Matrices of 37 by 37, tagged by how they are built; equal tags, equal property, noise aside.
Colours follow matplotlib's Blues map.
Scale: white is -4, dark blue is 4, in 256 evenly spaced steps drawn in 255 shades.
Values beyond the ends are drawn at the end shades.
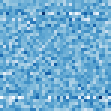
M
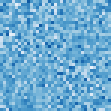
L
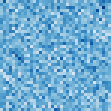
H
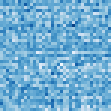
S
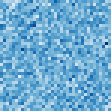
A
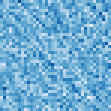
H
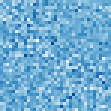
L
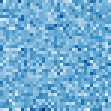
M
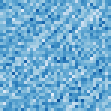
A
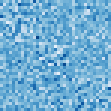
L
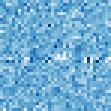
M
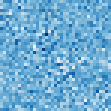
L
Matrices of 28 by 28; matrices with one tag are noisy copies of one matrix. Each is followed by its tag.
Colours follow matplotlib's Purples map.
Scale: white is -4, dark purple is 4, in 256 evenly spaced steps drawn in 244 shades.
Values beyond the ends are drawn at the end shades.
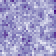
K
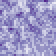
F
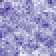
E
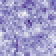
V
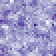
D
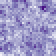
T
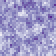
V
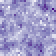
T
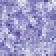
F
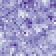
V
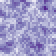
T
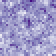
V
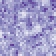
V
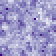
D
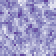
F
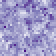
V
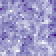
K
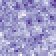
V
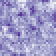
F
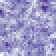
T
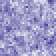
E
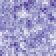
V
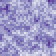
E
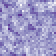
F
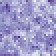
E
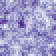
D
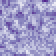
F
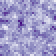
D
